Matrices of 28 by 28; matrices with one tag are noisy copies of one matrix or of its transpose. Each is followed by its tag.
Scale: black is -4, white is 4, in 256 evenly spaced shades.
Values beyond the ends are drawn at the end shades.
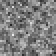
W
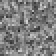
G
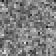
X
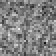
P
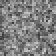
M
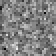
M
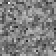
P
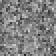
M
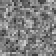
W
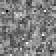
G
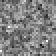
G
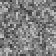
X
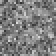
P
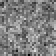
P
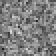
M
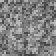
P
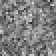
P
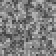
G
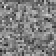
M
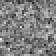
M
